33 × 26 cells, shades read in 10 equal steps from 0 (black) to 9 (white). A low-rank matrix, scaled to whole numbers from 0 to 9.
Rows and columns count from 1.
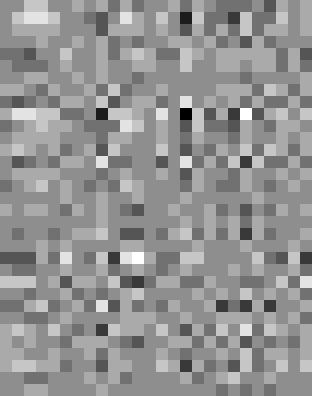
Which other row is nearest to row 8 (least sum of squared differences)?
30
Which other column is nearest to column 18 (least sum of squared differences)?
7
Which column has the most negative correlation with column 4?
20
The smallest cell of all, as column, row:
16, 10
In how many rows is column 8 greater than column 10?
10
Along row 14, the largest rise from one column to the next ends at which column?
22
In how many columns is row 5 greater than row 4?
11
